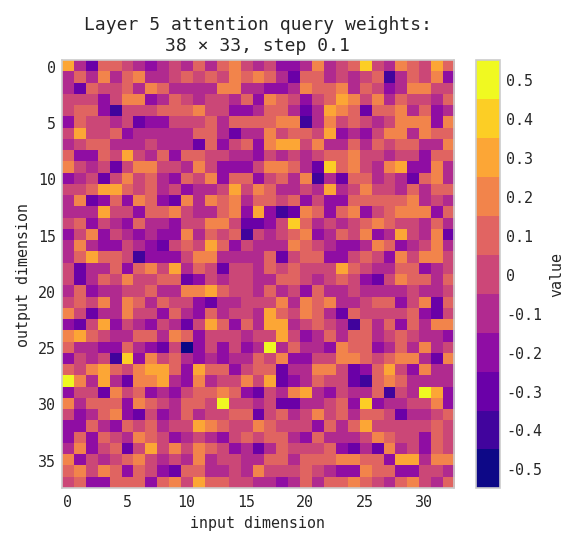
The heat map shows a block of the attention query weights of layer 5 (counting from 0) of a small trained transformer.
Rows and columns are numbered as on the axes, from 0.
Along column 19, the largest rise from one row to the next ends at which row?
14
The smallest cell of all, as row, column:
25, 10
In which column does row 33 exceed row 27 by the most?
18
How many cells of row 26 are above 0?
12
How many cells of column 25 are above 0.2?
3
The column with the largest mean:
17
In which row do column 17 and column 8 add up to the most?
28
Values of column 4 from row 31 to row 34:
0.2 -0.2 0 0.1
